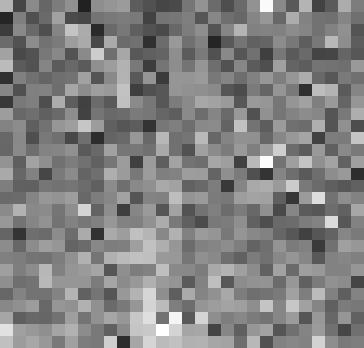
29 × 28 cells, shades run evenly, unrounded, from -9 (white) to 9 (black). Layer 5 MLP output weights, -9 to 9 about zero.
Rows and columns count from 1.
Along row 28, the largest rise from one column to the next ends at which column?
17
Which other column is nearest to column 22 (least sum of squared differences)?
27
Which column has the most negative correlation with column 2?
10
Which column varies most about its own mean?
12
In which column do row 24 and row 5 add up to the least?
8
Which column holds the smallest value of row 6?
1
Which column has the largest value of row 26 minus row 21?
4
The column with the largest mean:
2
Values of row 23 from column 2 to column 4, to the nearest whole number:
0 -1 -4
